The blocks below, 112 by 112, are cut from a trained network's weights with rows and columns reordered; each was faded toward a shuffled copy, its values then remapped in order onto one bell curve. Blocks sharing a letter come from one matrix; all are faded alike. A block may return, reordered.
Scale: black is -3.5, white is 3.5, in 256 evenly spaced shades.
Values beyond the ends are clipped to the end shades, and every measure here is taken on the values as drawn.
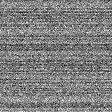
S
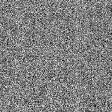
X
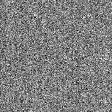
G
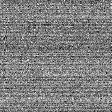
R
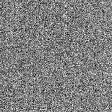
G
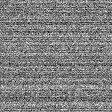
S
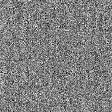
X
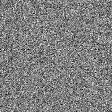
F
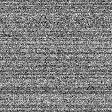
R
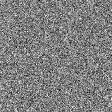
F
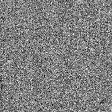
F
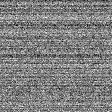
S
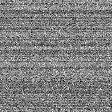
R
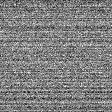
S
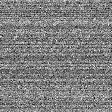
R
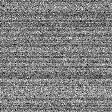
R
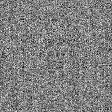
X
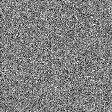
G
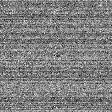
R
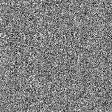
X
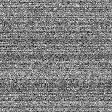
R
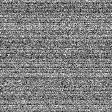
S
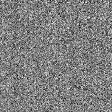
X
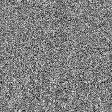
F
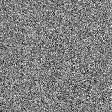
F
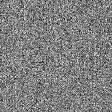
X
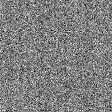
X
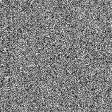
G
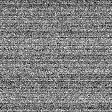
S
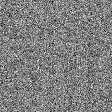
F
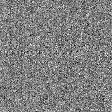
G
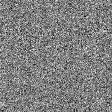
G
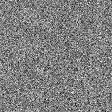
F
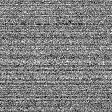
S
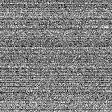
S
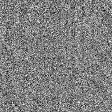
X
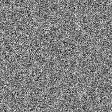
G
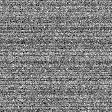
R
